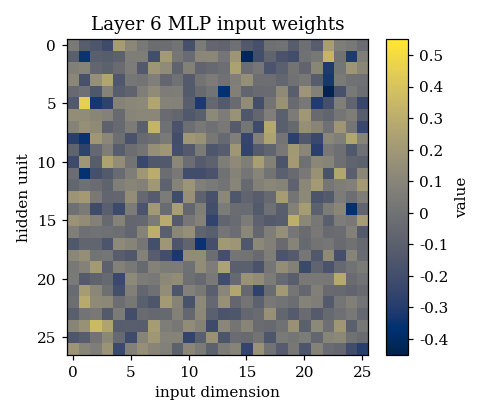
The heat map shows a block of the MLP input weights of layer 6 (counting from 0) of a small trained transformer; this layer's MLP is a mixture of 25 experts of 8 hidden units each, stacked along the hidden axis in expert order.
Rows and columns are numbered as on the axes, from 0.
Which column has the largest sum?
7
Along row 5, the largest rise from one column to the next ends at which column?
1
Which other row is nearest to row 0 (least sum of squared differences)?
23
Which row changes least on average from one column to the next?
12
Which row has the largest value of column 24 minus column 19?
8
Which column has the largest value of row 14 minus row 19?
20
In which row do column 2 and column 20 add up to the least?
5
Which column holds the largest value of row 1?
22
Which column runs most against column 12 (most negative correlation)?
19
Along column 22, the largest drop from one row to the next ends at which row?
2
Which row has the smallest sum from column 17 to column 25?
26
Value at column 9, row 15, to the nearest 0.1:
-0.1
